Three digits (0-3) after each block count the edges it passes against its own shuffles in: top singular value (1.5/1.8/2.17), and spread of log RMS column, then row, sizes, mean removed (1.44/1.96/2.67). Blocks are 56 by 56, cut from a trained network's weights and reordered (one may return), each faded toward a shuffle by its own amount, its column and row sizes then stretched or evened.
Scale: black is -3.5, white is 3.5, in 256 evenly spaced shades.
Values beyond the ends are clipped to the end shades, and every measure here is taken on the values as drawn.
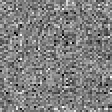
2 1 1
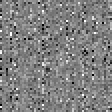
0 3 0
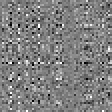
3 3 1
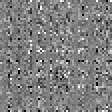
0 3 2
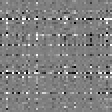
3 2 3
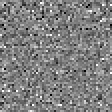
0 1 2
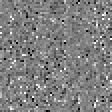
0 1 0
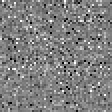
0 1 1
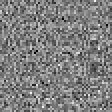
2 0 0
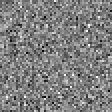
0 0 1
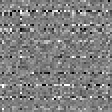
3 1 3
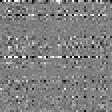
3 2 3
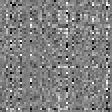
2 3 1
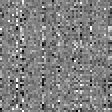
2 3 0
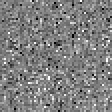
0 1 0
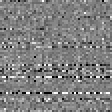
3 0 3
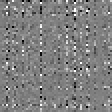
1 3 2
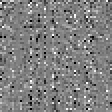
1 3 1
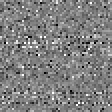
1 0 2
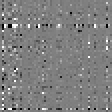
3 3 2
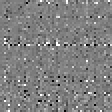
1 2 2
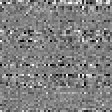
2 0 3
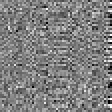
3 2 0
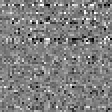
2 1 2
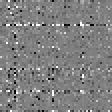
2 2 2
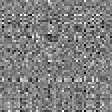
3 2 2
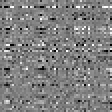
3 2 3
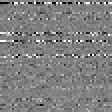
3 0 3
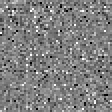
0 0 1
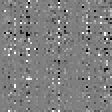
0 3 2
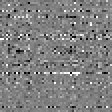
2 1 3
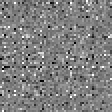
0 2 2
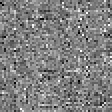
1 2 0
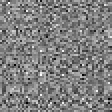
3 0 2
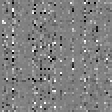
0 3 1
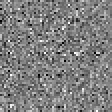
1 2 1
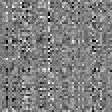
2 3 2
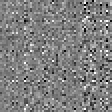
2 3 1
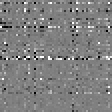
2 2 3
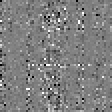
0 3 1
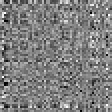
3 2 1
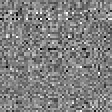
2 0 2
